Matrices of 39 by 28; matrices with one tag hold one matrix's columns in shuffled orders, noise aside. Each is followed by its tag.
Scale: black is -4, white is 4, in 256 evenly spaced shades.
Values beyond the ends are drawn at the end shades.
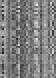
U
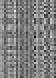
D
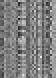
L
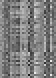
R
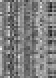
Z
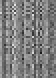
U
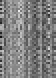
D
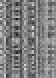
L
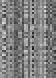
D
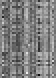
R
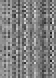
D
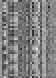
Z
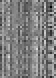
Z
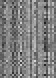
R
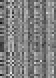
R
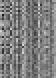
U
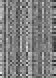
R
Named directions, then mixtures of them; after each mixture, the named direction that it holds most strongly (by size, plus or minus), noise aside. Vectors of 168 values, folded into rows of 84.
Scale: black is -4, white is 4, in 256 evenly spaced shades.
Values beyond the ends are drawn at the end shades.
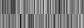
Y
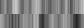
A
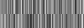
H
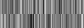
H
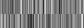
H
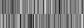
Y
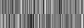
H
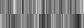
A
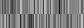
Y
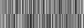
H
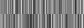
H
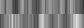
A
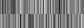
Y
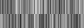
Y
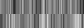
A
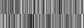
H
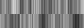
A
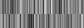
Y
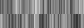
A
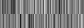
Y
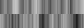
A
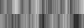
A
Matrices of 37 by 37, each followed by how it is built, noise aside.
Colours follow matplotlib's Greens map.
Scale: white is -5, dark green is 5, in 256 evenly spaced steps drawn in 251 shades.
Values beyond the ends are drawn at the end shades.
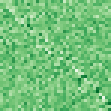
banded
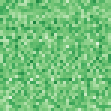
repeating columns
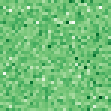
sparse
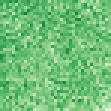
smooth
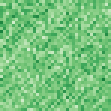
Hankel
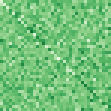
diagonal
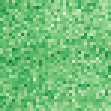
smooth
